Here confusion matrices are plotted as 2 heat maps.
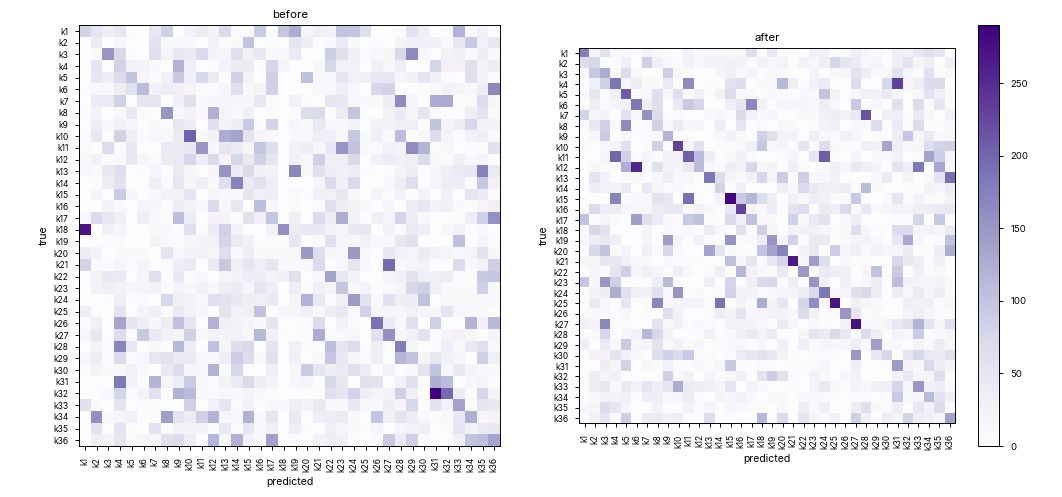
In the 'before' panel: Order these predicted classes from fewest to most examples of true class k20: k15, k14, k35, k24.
k14, k15, k35, k24
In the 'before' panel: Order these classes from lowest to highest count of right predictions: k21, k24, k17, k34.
k21, k17, k34, k24
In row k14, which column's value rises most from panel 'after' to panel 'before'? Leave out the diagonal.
k35
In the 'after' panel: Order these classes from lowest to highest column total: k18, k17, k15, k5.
k17, k18, k15, k5
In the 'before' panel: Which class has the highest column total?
k4
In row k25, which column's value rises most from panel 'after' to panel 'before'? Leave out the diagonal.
k16
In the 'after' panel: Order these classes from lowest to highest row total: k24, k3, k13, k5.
k3, k5, k13, k24
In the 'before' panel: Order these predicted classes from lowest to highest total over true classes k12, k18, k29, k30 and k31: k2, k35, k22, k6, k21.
k6, k2, k35, k21, k22
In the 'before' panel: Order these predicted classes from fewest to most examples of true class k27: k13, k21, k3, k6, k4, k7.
k3, k13, k7, k4, k6, k21
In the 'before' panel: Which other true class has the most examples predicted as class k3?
k11
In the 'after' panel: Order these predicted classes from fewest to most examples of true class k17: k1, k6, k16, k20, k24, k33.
k20, k16, k24, k33, k1, k6
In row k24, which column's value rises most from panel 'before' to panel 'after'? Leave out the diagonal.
k10
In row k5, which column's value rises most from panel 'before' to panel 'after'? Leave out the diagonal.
k24
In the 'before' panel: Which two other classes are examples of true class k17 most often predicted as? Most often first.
k36, k23
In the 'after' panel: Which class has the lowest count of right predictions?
k32
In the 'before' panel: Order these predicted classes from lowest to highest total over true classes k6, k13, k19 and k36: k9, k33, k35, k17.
k9, k33, k17, k35
